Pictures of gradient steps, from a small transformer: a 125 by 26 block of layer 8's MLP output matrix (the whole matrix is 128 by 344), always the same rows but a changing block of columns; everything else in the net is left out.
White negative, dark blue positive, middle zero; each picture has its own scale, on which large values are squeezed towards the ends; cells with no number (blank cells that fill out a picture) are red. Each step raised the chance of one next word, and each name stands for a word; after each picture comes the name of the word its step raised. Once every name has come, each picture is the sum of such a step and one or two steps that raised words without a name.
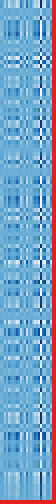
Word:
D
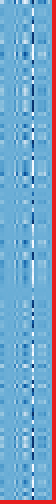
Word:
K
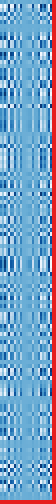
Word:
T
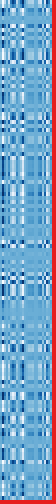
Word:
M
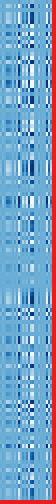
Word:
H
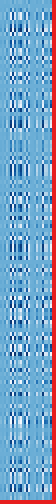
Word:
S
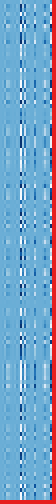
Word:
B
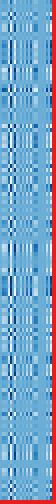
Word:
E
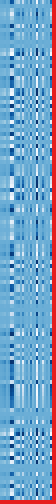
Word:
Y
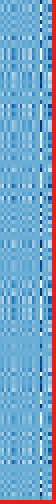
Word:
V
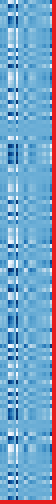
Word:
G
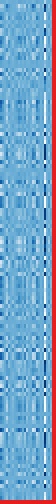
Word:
T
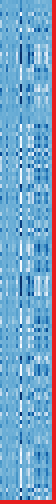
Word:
E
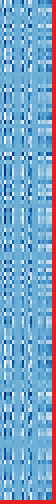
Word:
M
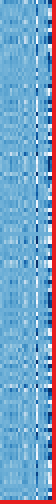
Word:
K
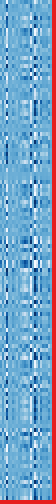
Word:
G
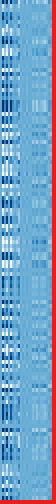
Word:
K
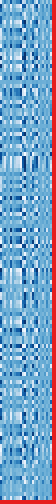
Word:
G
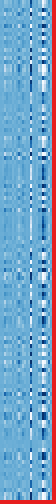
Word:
M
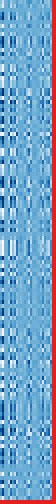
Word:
Y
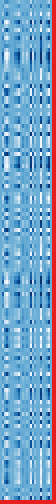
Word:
E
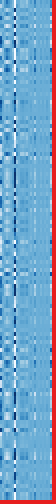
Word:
M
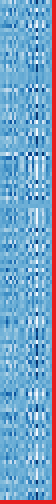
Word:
M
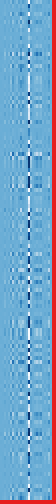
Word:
Y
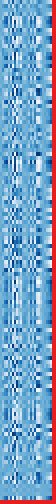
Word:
G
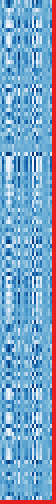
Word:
M
